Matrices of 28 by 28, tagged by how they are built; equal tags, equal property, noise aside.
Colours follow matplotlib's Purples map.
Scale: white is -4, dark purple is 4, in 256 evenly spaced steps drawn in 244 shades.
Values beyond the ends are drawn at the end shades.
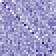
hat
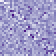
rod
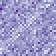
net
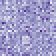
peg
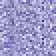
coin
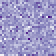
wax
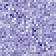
rod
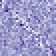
rod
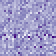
wax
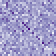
hat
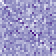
hat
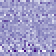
wax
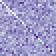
hat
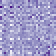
peg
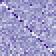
hat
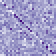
hat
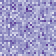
coin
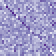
hat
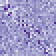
rod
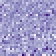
wax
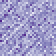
net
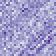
net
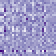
peg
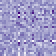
peg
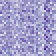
coin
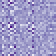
peg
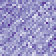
net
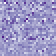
wax
